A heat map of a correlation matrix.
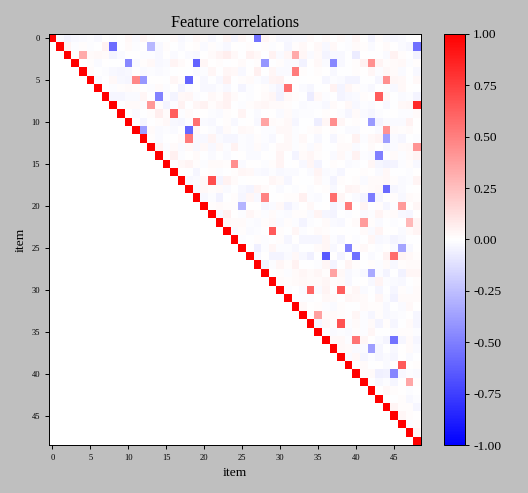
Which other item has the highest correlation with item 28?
19
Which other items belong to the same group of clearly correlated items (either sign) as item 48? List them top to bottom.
1, 8, 13
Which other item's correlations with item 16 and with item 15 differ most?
9
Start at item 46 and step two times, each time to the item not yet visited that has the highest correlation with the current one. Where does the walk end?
20
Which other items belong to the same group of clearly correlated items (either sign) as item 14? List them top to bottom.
7, 43
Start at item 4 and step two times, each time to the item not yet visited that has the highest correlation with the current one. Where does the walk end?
2
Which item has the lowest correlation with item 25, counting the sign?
39
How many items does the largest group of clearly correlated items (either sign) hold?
6
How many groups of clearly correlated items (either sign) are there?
16
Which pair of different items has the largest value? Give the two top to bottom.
8, 48
